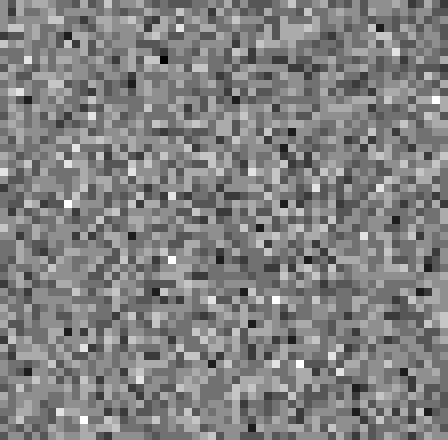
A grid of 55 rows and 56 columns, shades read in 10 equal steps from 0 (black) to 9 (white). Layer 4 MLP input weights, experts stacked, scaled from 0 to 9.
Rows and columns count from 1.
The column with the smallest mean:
45
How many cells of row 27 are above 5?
11
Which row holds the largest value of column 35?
38
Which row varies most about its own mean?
26
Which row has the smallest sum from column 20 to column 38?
8
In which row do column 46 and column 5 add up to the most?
30
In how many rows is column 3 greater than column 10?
22
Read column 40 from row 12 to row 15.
4 4 3 6
